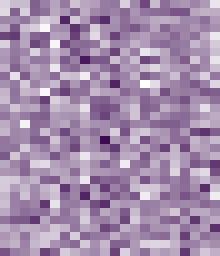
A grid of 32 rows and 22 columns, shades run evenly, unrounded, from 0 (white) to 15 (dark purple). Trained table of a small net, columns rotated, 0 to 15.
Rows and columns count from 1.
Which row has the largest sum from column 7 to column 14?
25
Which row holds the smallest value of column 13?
21
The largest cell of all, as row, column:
18, 11
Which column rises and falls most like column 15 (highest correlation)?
16
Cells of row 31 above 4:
17
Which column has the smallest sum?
6
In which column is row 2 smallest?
1
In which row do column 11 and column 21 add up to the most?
24
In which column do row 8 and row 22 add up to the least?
20
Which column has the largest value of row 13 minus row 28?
5
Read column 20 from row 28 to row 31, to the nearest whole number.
12 7 6 8
